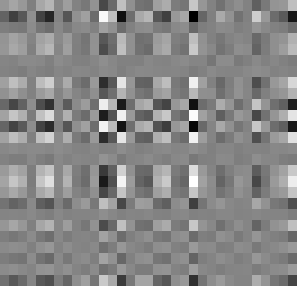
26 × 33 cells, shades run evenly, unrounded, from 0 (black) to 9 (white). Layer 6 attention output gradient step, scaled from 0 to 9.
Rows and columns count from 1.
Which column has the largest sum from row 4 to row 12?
22
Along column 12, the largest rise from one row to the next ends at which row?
12
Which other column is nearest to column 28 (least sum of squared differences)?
24
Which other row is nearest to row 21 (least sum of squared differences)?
1
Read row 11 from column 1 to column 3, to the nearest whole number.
6 7 6
